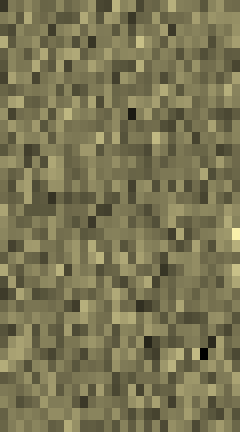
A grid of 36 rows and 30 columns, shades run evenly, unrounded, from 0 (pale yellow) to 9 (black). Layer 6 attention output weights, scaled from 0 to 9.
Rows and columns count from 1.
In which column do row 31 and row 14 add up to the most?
4
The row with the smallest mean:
9
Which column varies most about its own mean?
30
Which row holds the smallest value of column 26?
15
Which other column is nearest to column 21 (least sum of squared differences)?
6
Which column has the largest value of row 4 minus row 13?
12
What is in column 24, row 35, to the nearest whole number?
3
